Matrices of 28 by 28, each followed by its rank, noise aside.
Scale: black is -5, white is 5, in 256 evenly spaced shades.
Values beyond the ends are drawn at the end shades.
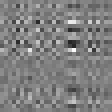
two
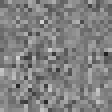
eight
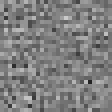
eight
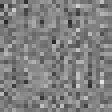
six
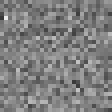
eight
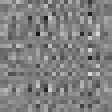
three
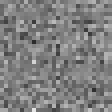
six
